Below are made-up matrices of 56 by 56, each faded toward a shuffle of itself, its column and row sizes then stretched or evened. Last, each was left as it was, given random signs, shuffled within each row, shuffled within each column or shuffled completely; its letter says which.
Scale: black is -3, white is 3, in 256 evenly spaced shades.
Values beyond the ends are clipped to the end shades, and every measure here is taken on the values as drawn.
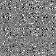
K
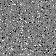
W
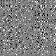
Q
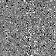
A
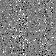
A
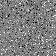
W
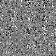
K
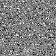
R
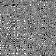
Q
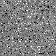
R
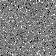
W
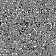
R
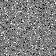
W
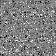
R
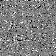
R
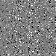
A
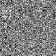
Q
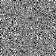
K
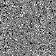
A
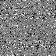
R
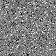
W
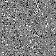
A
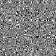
Q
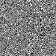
A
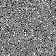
W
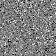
W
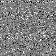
R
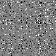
K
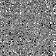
K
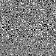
K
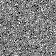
W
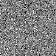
A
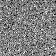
W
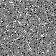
W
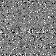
R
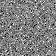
W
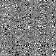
K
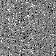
A
